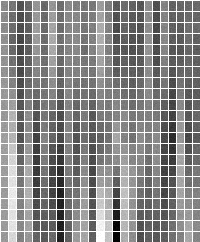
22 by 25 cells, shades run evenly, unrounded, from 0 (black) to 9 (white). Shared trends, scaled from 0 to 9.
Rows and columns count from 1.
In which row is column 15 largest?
13
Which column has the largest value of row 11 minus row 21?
15
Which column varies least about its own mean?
1
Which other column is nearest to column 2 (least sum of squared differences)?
16
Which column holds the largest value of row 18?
2
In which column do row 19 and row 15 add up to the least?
8
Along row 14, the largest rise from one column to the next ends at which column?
23
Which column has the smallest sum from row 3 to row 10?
3
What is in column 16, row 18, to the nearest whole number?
7
